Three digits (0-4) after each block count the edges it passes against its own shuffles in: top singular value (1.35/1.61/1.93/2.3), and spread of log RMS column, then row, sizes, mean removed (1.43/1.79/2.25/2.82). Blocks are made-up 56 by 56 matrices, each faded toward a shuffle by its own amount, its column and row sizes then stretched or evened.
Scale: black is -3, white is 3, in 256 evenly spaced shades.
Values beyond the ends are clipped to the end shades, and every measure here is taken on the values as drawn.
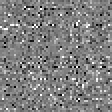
2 1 3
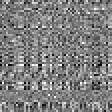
4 0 4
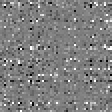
1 3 3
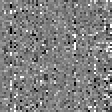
1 4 0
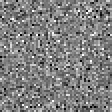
0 1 1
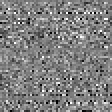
0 0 4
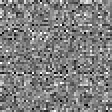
3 2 2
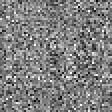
2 0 0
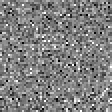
1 0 1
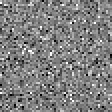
1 0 1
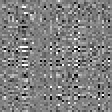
4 4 3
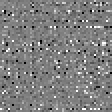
0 2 4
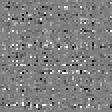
0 2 4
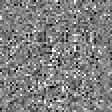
1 2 0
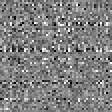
3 1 4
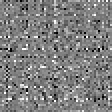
3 2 4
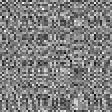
4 2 3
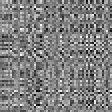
4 4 4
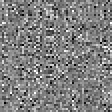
3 2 1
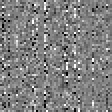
0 4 0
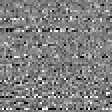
3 0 4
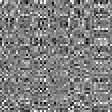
4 3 2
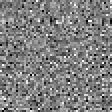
3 1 1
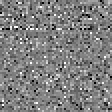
2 0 2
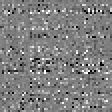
1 2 4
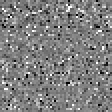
0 1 3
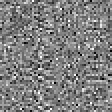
3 1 0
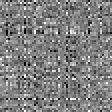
4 3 3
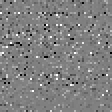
0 0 3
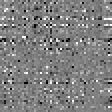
3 3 4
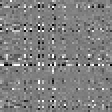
4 4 4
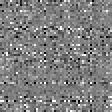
2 2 4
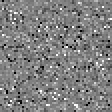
0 0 1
